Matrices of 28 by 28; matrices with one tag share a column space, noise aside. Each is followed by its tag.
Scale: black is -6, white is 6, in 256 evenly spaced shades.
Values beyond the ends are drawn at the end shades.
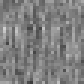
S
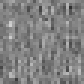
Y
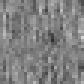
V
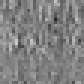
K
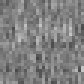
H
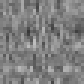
H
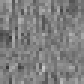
V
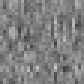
H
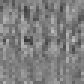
K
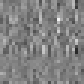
K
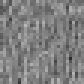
Y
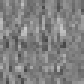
H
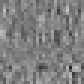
V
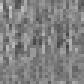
K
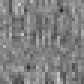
V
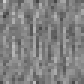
S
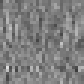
H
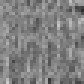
Y
